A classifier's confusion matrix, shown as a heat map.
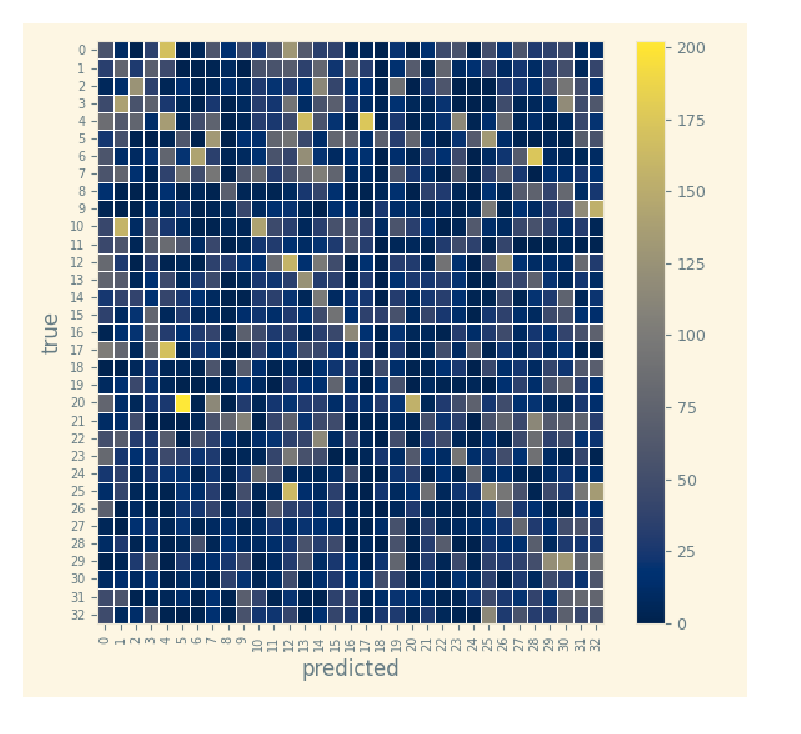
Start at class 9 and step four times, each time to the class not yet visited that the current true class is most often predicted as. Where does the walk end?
26
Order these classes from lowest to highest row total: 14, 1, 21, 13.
14, 13, 1, 21
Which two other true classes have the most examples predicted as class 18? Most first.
5, 30
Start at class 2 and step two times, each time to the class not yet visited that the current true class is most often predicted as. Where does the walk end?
30
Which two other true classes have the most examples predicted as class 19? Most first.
2, 29
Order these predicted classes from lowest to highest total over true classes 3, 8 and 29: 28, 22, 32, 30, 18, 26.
18, 22, 26, 28, 32, 30
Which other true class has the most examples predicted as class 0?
17
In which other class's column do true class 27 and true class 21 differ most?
9
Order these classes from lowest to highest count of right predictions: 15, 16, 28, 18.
18, 28, 15, 16
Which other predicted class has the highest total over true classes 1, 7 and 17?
4
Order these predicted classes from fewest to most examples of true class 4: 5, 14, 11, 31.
5, 11, 31, 14
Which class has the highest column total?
12
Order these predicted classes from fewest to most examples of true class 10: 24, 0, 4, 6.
6, 4, 0, 24
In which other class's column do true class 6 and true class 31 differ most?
28
